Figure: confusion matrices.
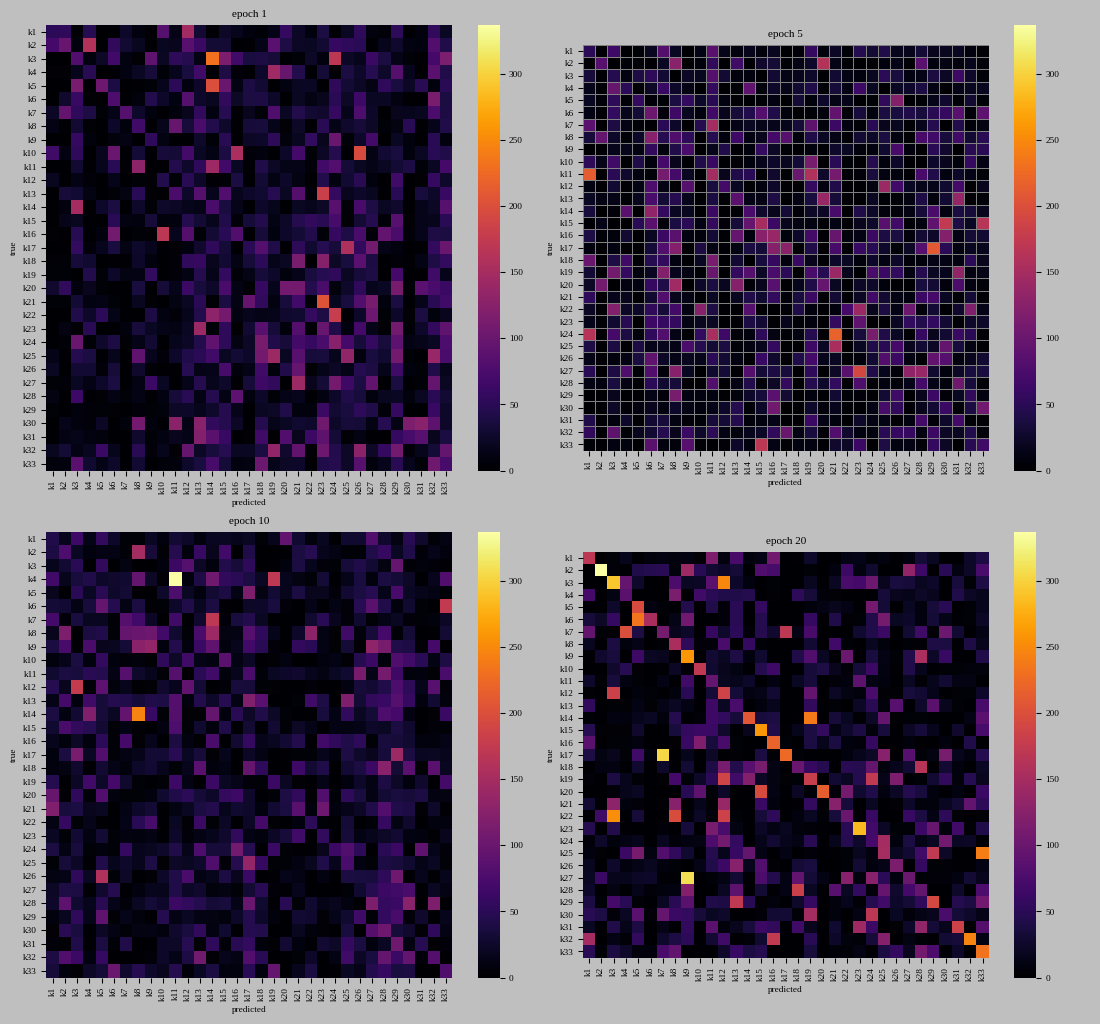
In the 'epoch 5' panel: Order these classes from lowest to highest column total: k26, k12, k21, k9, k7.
k12, k9, k26, k7, k21
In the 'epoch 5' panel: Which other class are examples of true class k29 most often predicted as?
k8
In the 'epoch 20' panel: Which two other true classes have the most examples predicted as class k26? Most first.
k19, k13
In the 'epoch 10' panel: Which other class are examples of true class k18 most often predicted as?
k28
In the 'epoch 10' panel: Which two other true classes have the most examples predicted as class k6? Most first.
k33, k19
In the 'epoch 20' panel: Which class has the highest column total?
k12
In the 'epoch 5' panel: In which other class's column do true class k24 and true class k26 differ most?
k21
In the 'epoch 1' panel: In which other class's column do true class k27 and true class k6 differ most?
k21
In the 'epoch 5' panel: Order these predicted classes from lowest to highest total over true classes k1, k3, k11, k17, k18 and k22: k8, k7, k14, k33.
k33, k14, k8, k7
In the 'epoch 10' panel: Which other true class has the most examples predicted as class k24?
k16
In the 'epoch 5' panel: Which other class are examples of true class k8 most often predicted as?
k6
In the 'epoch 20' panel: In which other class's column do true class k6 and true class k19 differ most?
k5
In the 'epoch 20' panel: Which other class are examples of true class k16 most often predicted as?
k10
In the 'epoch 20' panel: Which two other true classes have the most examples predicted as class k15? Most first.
k20, k18
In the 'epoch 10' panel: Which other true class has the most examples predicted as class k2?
k8
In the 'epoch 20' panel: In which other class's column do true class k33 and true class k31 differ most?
k23
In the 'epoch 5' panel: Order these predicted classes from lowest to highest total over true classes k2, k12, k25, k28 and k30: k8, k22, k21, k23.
k22, k23, k8, k21
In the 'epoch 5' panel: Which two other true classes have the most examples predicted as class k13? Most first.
k20, k16
